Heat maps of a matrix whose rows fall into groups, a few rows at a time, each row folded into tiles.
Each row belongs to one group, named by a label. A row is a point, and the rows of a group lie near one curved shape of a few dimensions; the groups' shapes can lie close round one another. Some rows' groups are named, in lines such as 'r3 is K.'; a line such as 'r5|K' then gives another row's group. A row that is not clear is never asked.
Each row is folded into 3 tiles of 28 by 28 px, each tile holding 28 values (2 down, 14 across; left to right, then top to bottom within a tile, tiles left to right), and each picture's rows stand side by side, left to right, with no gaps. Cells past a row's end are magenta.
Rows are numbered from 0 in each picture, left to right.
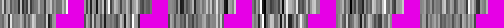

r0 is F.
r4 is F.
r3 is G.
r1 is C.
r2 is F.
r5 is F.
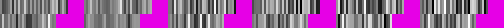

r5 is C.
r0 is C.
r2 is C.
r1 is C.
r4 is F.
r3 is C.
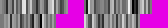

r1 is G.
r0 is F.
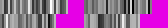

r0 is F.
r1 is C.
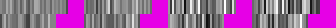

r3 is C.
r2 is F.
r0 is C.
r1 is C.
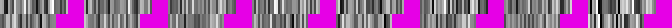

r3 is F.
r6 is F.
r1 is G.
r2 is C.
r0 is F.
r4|F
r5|C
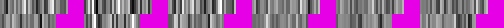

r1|G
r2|F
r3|F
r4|C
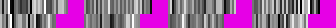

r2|F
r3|C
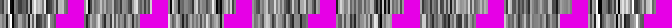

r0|G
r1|F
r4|C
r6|G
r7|G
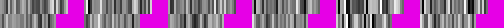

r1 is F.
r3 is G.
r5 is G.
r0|F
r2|C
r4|G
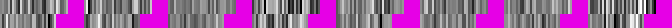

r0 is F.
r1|F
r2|C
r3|C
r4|C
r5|G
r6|F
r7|C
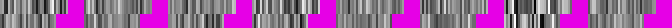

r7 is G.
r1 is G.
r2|F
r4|C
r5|C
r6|G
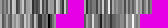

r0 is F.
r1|C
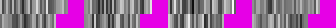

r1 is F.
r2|G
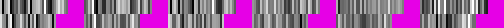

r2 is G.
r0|G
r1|G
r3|F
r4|C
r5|C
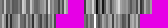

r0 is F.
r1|G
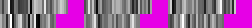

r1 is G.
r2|F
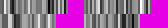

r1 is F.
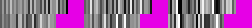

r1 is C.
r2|G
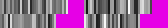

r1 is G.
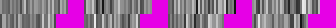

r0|C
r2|C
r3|F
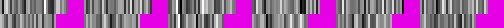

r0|G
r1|C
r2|G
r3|G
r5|F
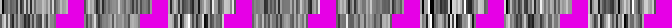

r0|C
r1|G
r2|G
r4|G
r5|G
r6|C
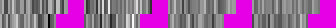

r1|C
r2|C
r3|C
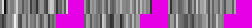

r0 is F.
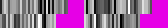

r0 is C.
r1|G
